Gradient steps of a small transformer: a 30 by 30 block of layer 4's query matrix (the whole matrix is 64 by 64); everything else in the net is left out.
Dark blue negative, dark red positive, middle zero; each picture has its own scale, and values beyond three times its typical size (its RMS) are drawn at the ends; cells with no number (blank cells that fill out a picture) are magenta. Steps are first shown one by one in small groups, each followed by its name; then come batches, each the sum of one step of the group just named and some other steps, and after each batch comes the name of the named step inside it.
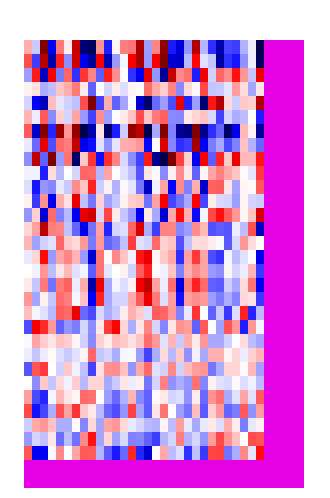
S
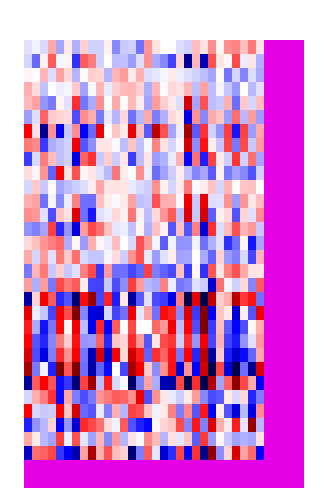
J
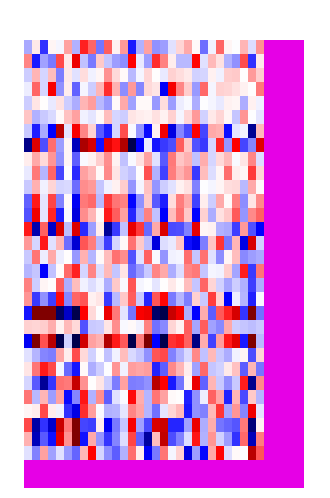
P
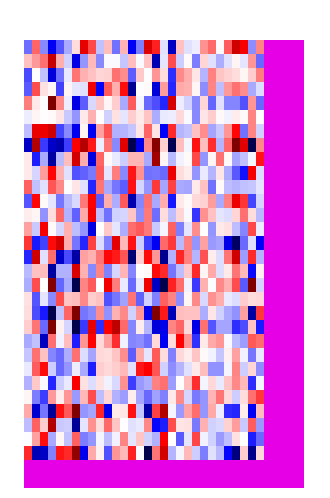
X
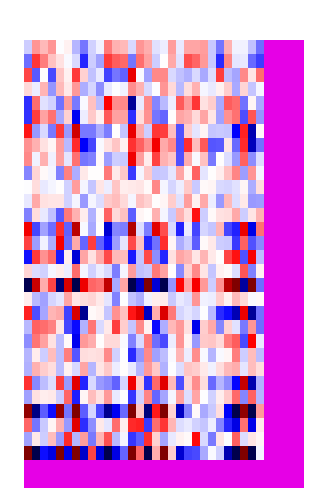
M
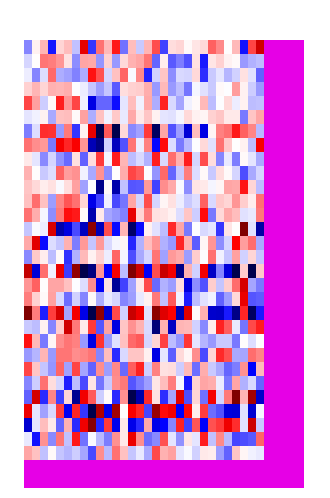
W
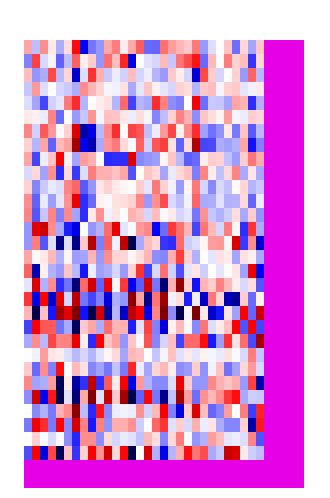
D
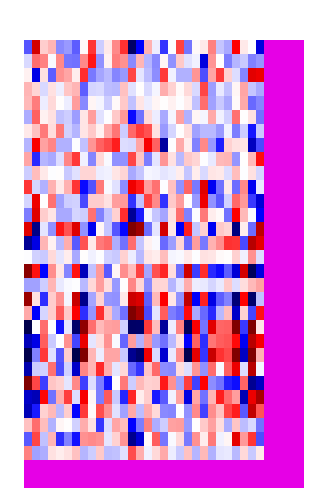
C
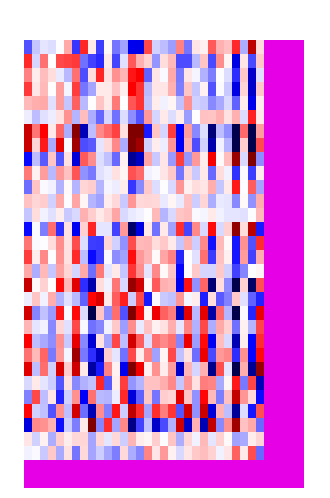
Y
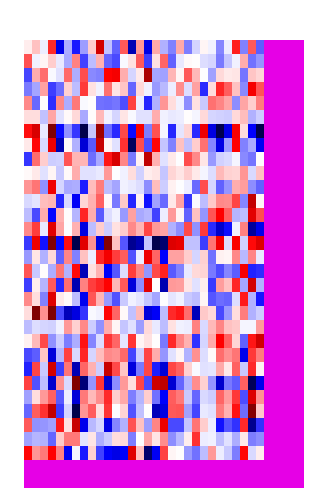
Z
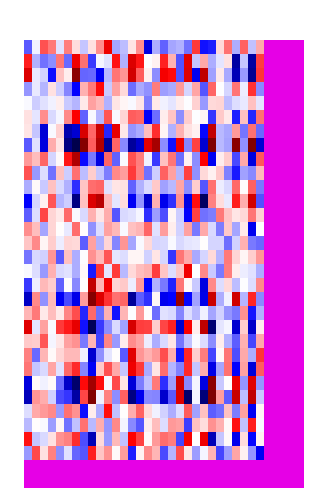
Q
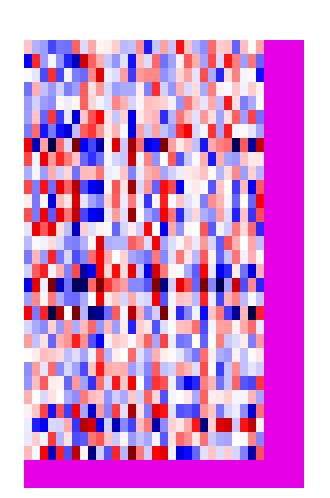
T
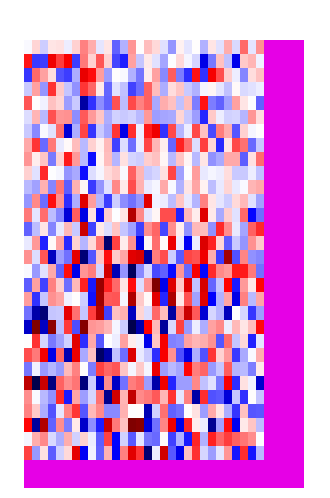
X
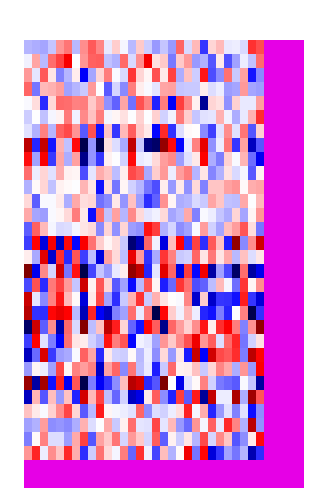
W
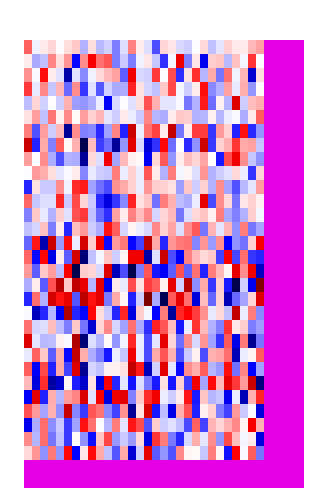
J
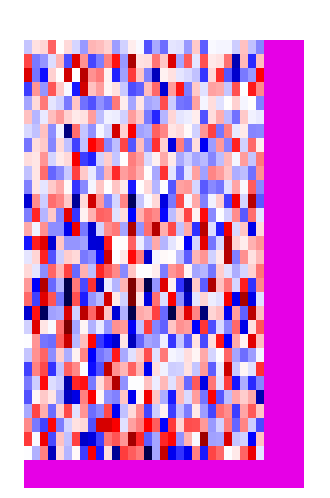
Q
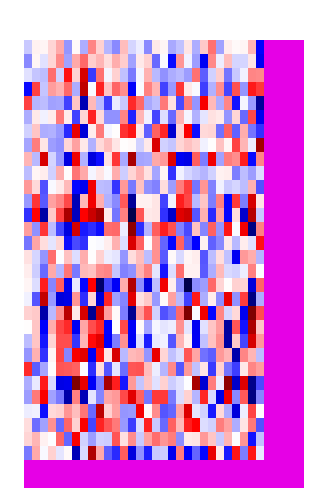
J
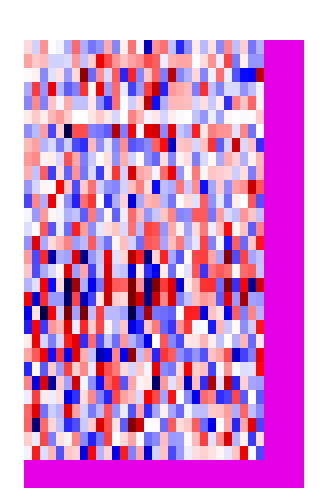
Q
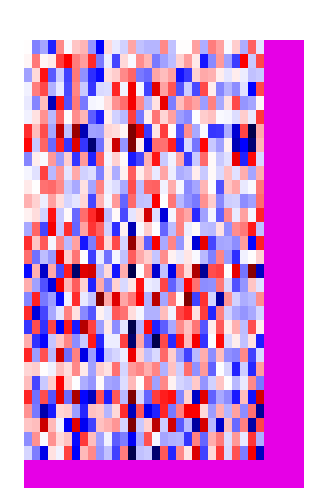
Y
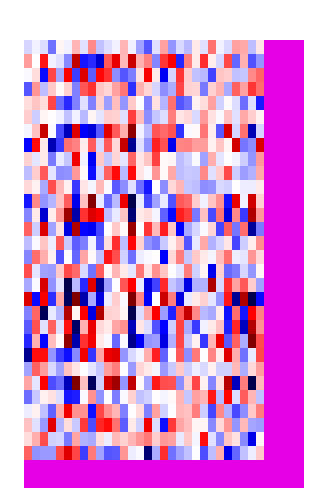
X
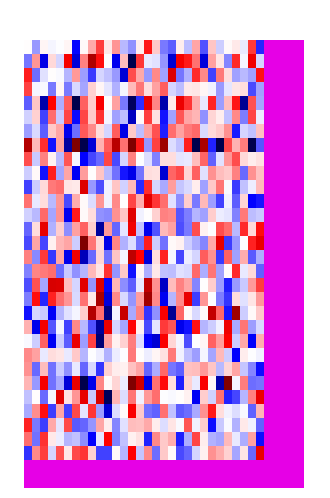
T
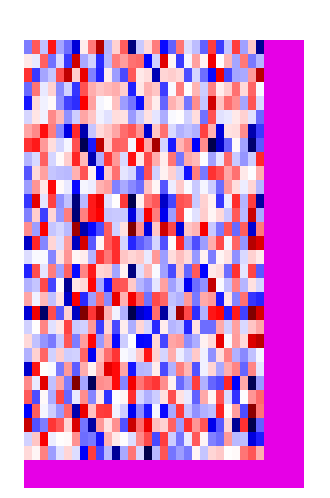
Z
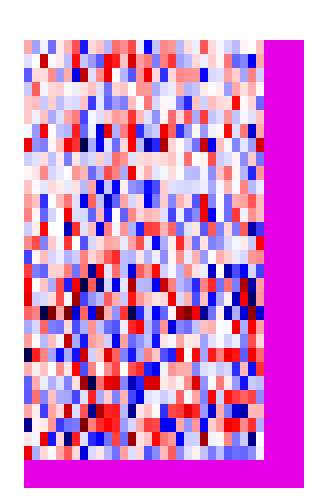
W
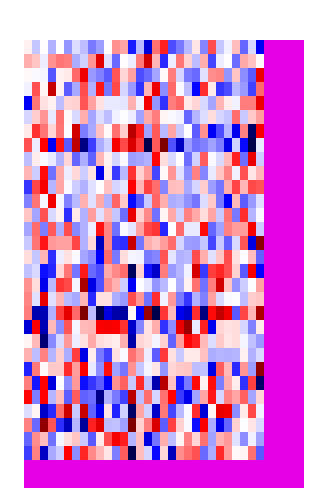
Y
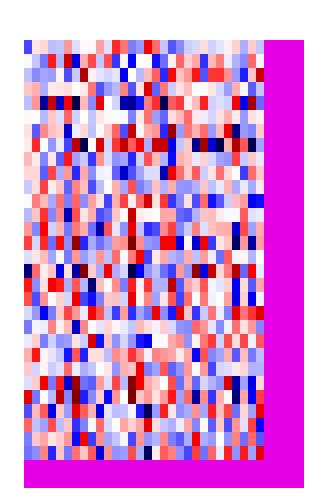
X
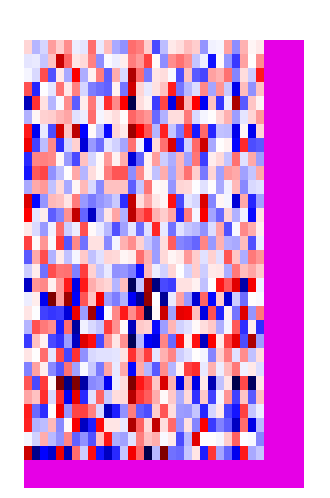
M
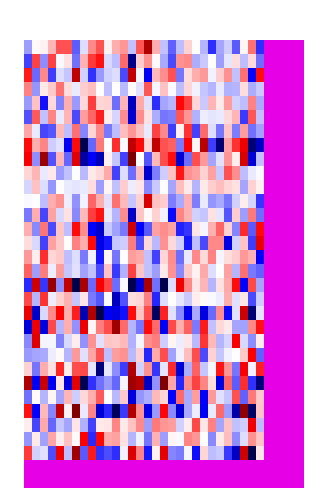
M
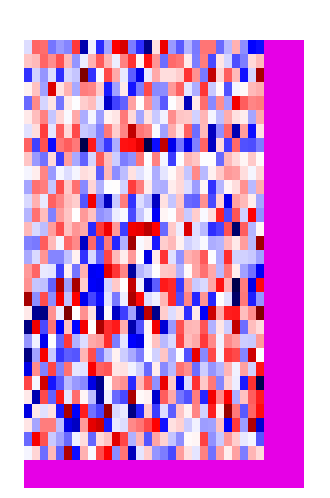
C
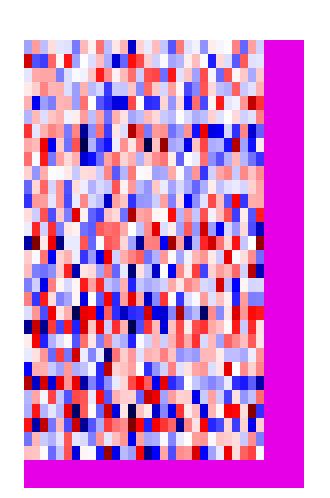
Z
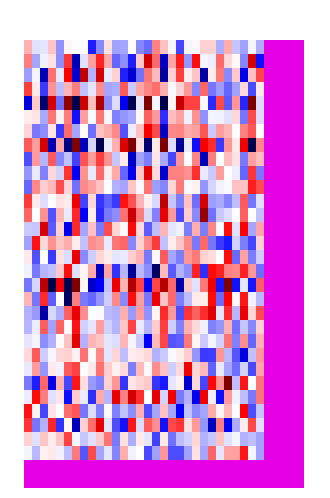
J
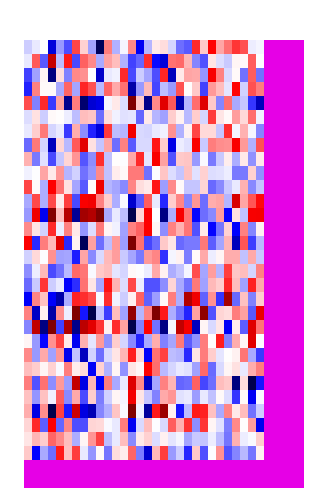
X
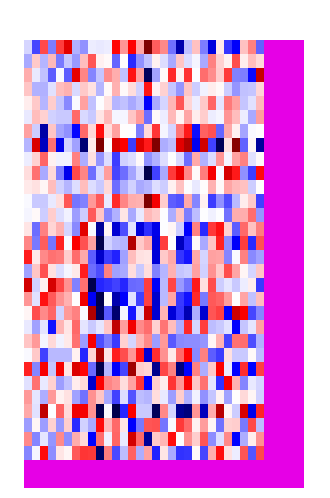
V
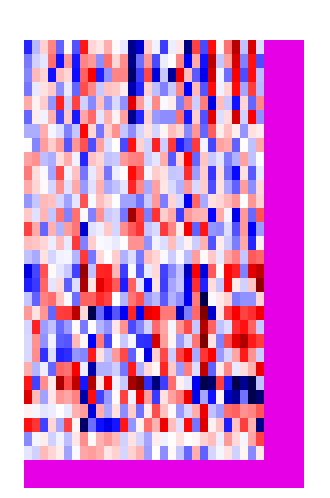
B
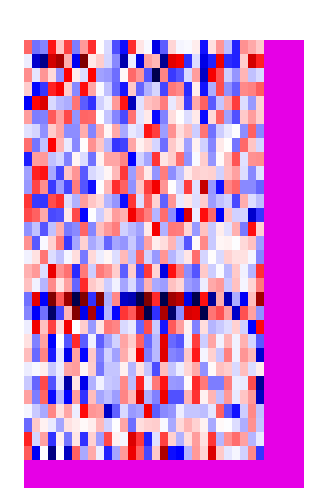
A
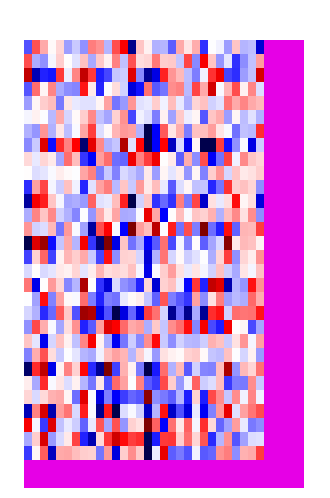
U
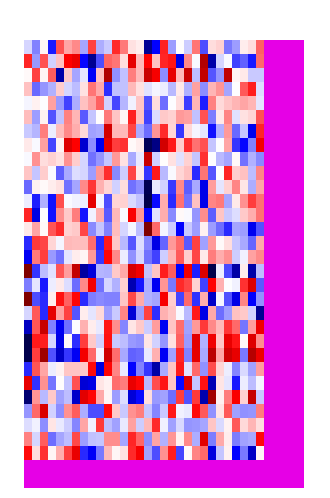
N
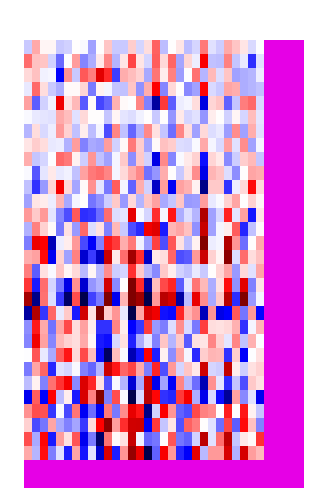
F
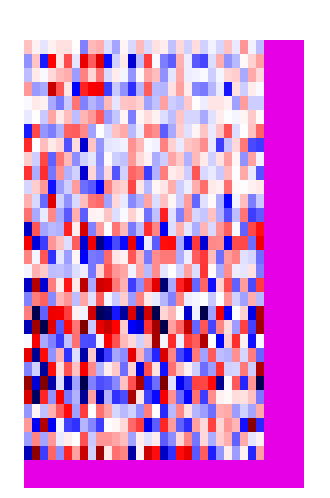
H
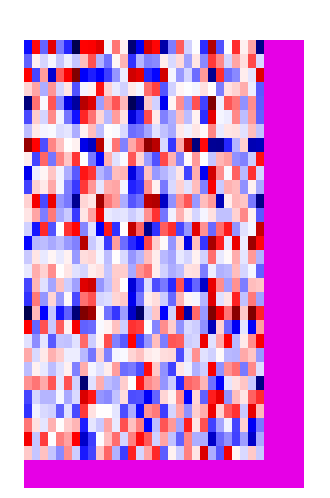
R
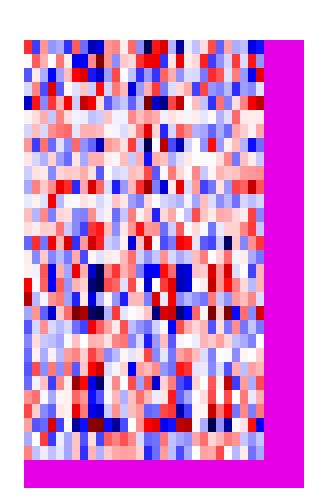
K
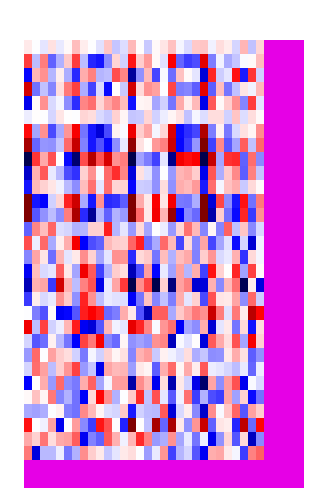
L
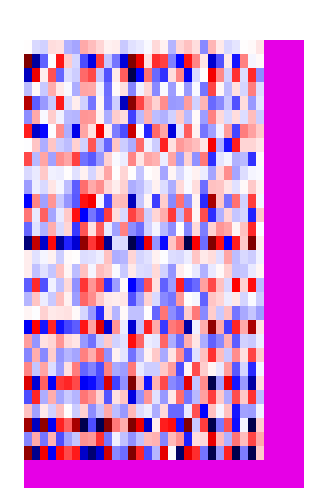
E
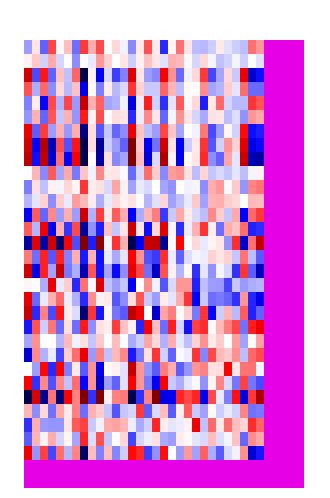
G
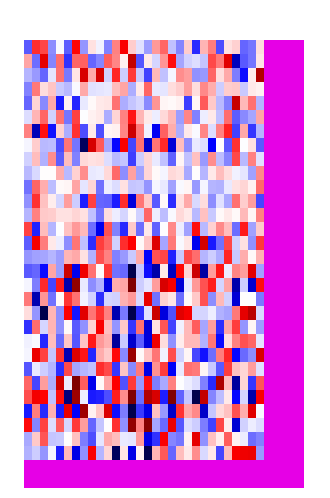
U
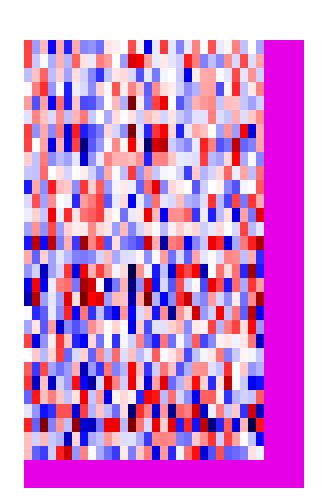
E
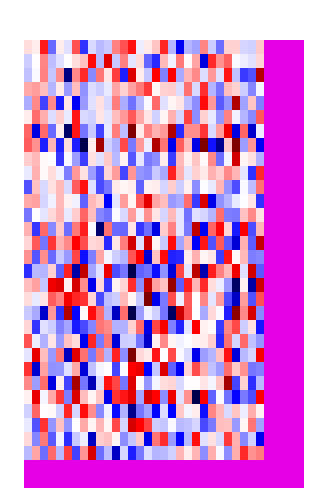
V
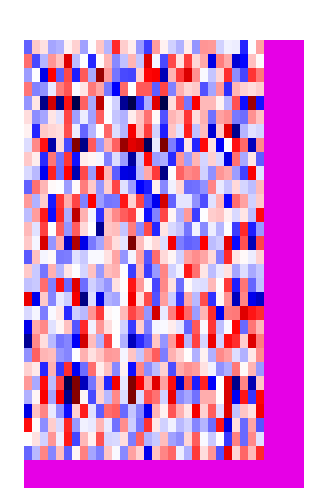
N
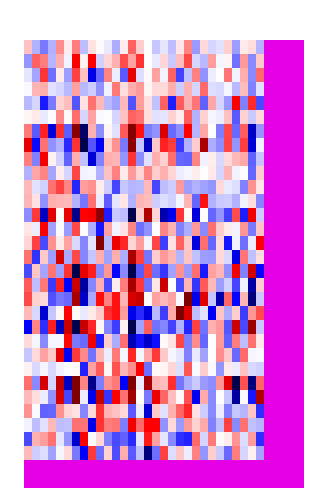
G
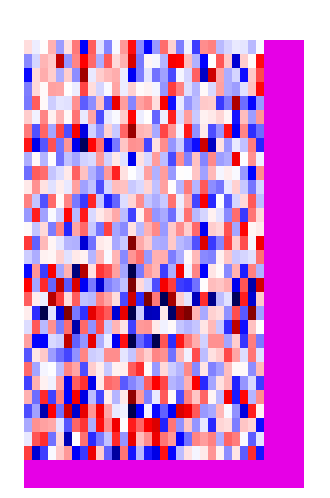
A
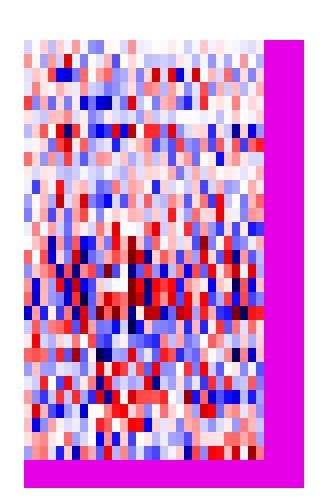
F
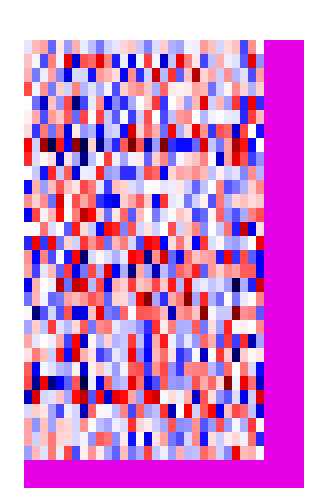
G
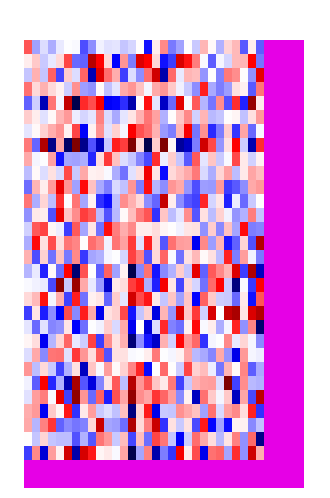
K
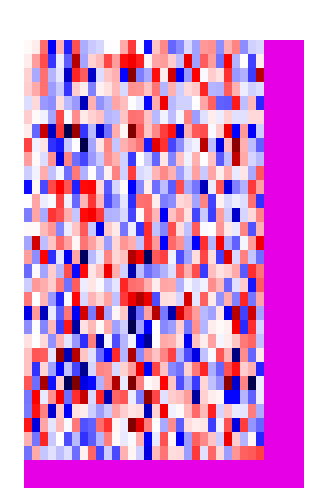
F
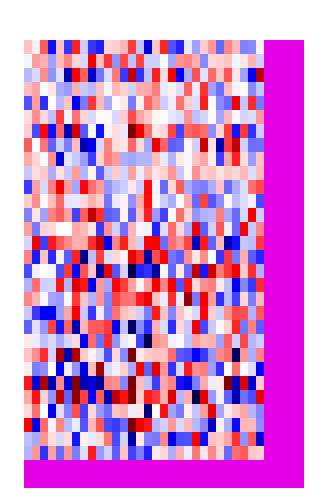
K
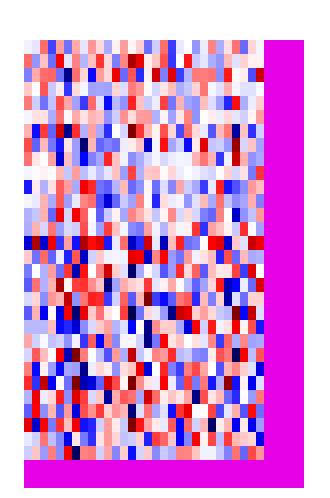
E
